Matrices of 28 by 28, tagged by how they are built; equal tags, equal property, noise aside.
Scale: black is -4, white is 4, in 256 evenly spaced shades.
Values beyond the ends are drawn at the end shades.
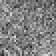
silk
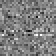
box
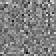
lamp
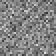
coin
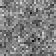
silk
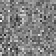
lamp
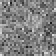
silk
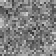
silk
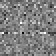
box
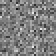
lamp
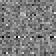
box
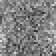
silk
